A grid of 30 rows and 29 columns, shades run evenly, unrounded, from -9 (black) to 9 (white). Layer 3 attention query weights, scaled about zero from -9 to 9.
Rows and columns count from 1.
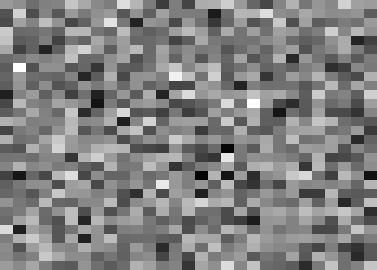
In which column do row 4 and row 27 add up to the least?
5
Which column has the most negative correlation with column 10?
12
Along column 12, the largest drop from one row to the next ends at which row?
15
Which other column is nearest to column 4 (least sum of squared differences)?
9
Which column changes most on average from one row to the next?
18
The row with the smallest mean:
13
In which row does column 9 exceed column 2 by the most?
17
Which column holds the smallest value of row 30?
24
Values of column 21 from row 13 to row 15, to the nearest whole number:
-2 -2 -3
